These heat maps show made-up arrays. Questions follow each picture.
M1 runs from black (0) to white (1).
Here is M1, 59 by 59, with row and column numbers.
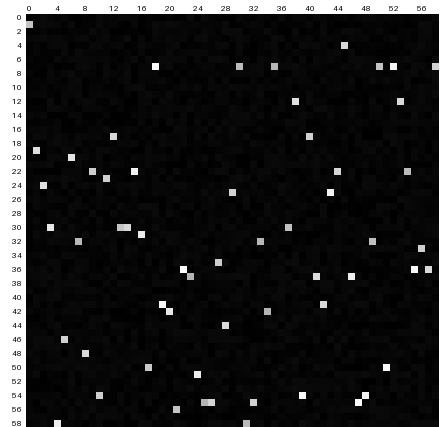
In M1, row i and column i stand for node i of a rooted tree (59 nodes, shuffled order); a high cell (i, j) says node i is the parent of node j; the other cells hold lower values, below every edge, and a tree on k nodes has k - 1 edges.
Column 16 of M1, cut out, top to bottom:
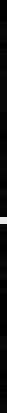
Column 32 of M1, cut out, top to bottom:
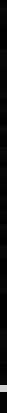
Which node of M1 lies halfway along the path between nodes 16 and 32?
58
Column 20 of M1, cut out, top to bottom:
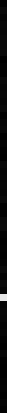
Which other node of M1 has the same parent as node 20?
34
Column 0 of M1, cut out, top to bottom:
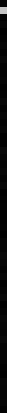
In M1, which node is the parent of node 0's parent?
19
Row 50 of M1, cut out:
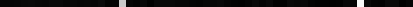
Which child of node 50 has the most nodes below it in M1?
17
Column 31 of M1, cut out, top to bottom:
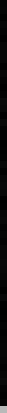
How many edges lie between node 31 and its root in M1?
5
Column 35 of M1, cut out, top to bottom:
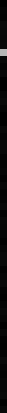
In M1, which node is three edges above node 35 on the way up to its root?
55
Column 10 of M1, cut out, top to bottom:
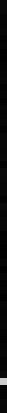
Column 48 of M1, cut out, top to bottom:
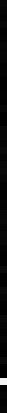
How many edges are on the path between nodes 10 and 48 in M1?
2
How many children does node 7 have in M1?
6
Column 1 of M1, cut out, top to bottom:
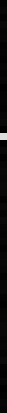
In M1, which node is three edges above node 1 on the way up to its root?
37
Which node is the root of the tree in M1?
36
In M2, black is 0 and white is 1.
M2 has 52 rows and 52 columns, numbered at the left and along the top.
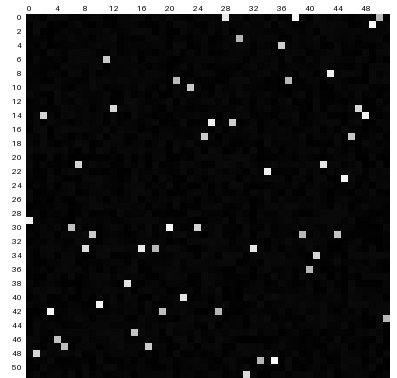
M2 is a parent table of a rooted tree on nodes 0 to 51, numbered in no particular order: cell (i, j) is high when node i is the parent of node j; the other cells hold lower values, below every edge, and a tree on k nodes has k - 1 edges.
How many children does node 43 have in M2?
1
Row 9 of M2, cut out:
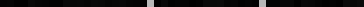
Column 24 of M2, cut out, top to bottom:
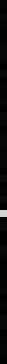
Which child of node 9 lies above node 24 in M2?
21
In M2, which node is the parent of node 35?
49
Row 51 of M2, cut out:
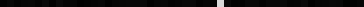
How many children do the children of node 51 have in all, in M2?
3
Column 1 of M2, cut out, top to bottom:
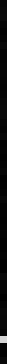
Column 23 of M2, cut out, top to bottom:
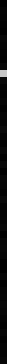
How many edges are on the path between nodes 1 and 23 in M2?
8
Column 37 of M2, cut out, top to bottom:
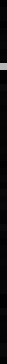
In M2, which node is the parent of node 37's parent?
31
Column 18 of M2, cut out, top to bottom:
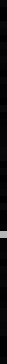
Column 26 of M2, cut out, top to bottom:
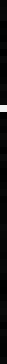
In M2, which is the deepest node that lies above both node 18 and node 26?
15
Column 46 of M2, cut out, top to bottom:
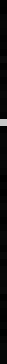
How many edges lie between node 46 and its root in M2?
3
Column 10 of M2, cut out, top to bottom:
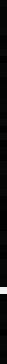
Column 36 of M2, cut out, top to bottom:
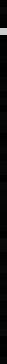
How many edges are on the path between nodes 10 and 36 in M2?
5
